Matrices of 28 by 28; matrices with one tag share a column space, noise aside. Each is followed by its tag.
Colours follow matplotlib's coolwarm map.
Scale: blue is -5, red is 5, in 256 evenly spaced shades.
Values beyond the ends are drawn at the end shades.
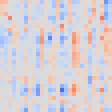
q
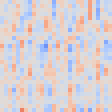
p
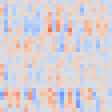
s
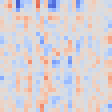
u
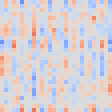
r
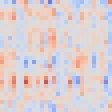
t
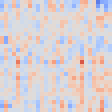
u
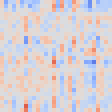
u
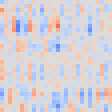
s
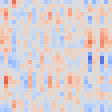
t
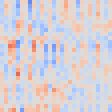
p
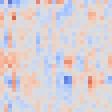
t
